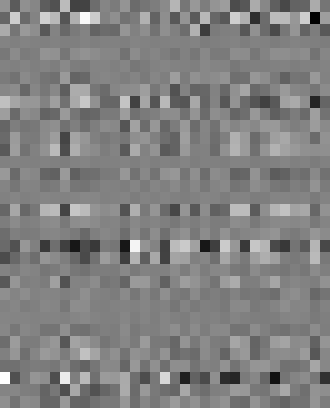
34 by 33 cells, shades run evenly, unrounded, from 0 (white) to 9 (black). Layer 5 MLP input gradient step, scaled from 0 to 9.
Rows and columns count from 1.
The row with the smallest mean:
2
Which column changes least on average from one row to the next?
4
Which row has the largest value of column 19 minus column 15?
9
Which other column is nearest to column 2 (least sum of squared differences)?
6
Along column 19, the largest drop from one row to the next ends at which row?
33
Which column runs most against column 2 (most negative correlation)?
26
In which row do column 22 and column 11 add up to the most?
21
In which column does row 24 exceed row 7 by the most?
7
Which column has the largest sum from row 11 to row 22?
13
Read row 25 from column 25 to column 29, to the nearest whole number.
5 5 5 5 4
